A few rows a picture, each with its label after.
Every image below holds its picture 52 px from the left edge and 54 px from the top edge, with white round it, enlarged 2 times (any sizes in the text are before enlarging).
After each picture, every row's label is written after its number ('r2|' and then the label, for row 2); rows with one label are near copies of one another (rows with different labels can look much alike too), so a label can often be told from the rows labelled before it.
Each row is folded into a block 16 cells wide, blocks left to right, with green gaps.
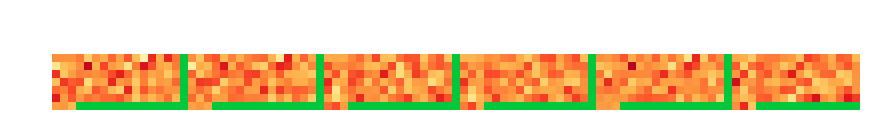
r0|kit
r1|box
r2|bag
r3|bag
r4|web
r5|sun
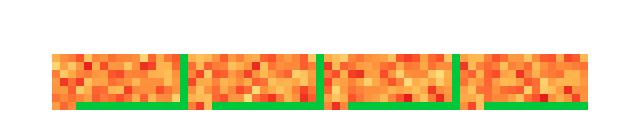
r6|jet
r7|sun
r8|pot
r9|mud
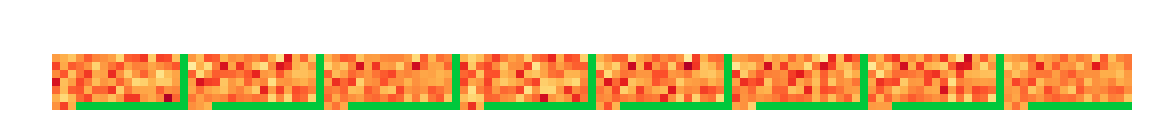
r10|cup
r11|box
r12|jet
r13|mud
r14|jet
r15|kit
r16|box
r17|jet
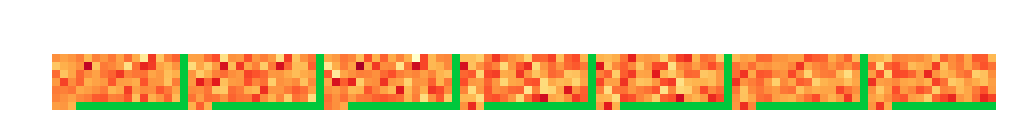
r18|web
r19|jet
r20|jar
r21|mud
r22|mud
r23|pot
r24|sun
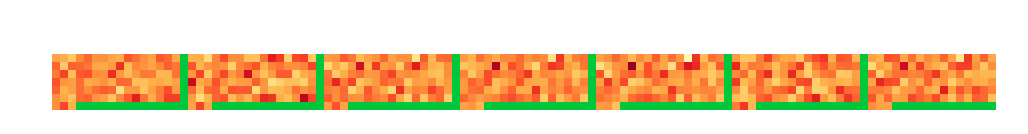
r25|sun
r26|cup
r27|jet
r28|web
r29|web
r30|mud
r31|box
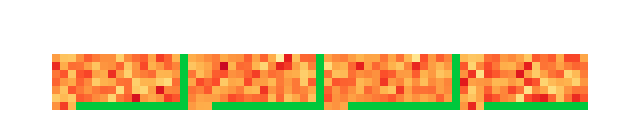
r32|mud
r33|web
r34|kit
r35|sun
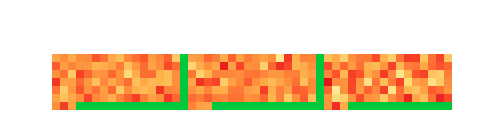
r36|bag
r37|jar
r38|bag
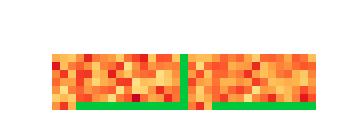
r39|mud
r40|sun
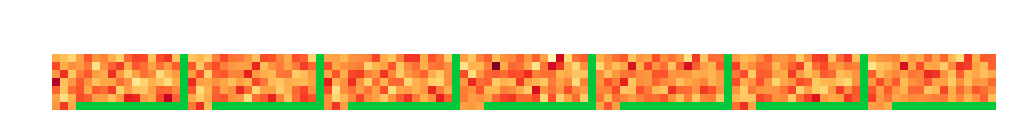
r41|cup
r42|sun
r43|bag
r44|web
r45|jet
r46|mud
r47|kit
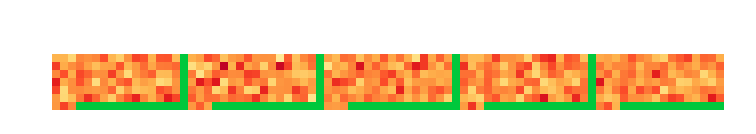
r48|bag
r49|jet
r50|box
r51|mud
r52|cup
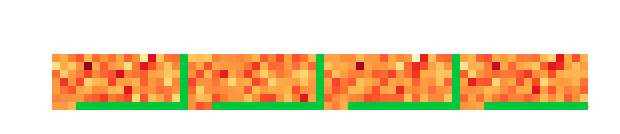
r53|web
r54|pot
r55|web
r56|box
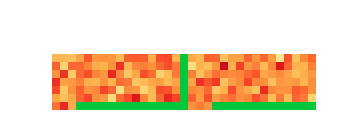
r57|sun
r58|jet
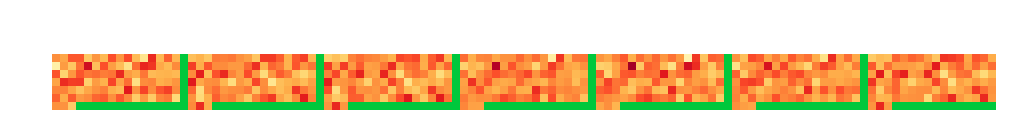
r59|box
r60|pot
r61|pot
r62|web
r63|web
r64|box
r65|pot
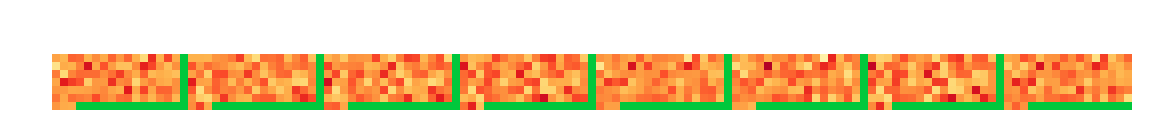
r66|box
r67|bag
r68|bag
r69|mud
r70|jar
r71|web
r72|mud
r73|jet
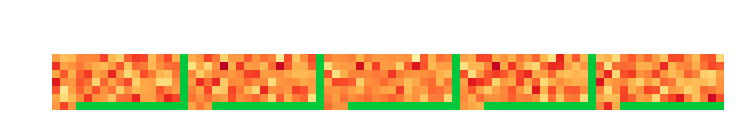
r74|bag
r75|jet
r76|jar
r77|box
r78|sun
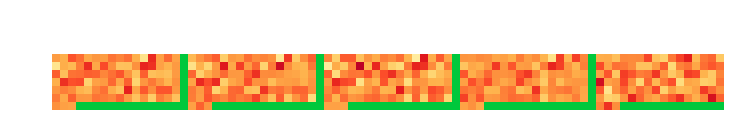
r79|box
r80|jet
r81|box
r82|kit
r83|bag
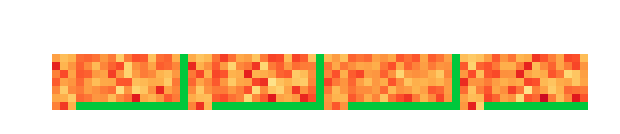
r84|mud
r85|mud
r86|pot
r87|sun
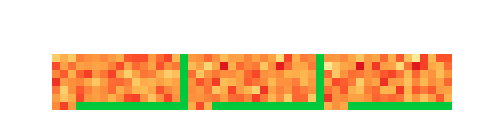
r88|pot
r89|jet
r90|kit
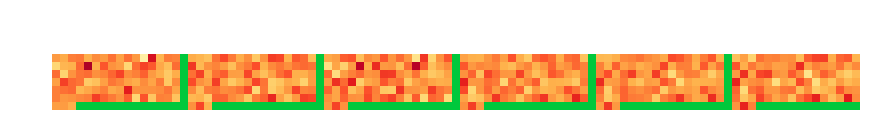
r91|web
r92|mud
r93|jet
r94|bag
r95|pot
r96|pot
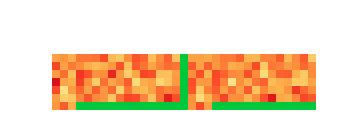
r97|bag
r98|bag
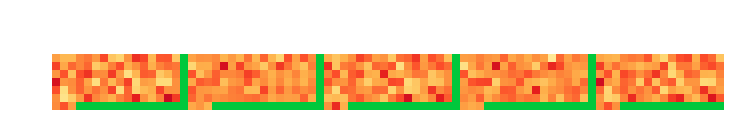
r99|bag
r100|kit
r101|mud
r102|jar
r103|bag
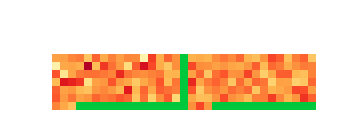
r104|jar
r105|bag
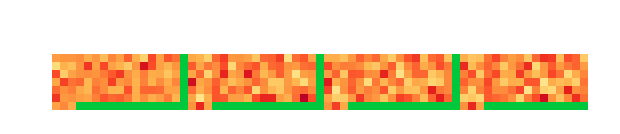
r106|kit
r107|cup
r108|bag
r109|mud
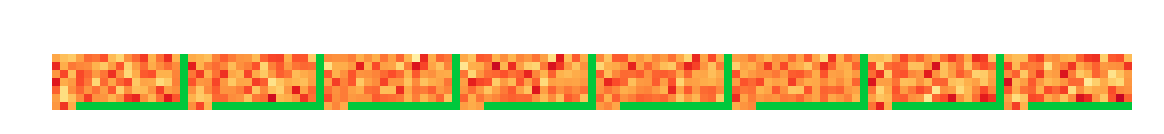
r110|bag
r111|mud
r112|kit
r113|box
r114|box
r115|kit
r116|sun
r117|cup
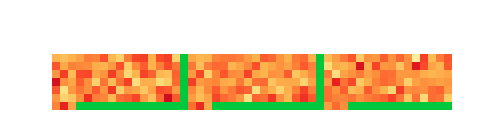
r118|bag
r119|sun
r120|jet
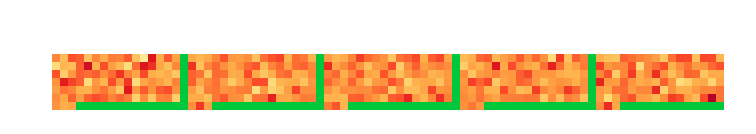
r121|box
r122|mud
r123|mud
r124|jet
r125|cup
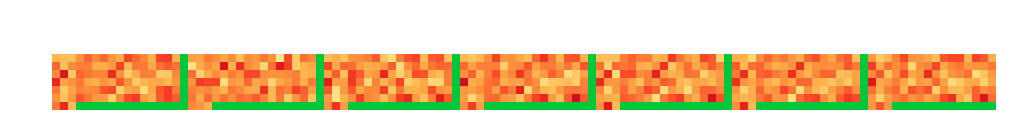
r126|sun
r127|jar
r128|bag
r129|cup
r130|sun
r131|sun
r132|cup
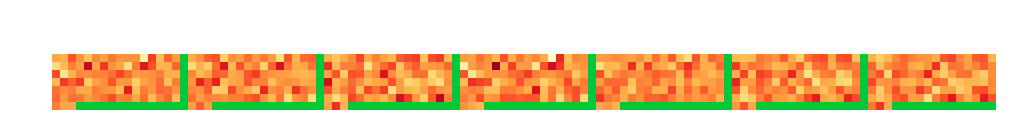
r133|jar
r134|jet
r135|cup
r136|jar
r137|kit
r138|bag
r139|sun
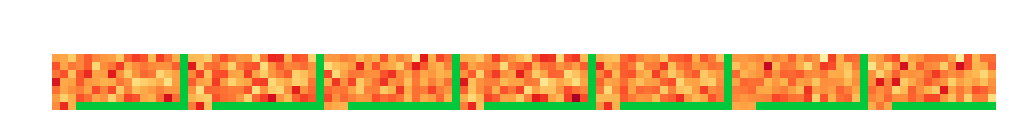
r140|cup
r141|mud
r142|kit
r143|cup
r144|mud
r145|web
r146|jet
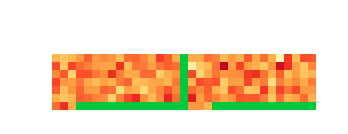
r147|sun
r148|kit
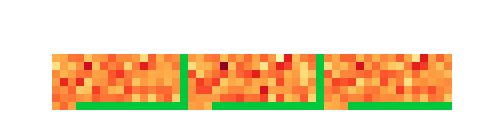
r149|jet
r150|web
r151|box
